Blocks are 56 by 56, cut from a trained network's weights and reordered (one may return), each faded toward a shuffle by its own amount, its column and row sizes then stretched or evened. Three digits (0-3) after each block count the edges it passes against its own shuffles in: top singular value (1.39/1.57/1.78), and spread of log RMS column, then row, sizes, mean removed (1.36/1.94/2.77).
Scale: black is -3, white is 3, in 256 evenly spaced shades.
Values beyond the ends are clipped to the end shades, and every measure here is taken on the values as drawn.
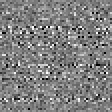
1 0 3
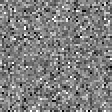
0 1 1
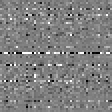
3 1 3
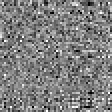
3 1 2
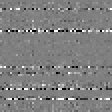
3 0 3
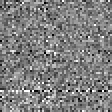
2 0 2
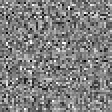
1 1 2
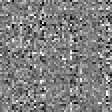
1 3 1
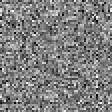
2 1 1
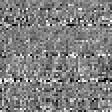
3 0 3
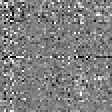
2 2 2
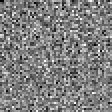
1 0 0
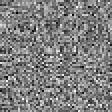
3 0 1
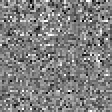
0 1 2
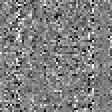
0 3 1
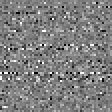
0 0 3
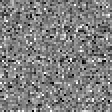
0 0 1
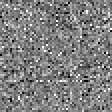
0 0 1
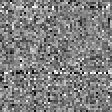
3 1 1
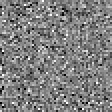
0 1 0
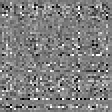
1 2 3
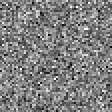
0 0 0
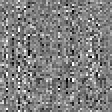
3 3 1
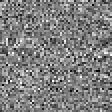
2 0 2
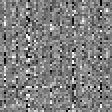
3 3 0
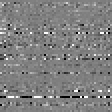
3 1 3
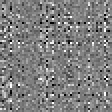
3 3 2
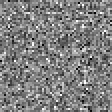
0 1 0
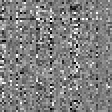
1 3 1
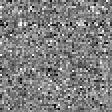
2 1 2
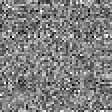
2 0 1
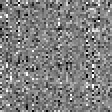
1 3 0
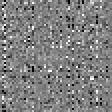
0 3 2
